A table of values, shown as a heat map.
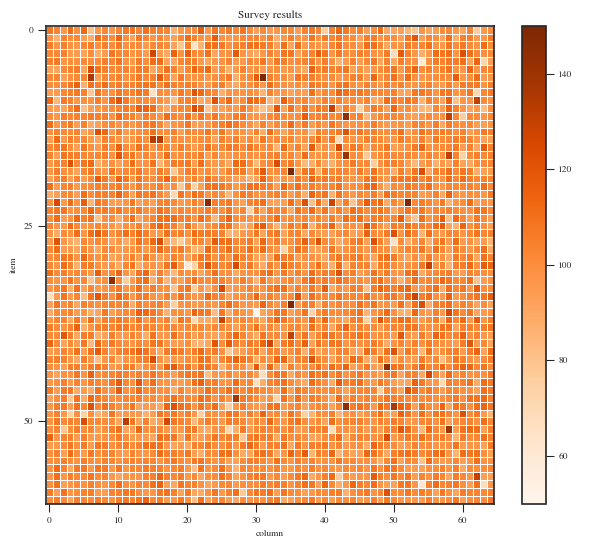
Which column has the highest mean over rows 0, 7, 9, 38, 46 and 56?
10
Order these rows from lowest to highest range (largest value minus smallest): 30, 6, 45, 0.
0, 45, 6, 30
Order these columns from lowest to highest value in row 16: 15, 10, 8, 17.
15, 8, 17, 10
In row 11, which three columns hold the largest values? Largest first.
43, 58, 37
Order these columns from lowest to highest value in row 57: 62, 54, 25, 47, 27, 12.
27, 12, 54, 25, 47, 62
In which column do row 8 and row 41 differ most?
62
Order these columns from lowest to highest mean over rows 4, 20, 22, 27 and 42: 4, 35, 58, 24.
4, 58, 35, 24
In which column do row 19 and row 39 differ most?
35
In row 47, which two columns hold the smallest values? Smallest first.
33, 3
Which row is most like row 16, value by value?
11
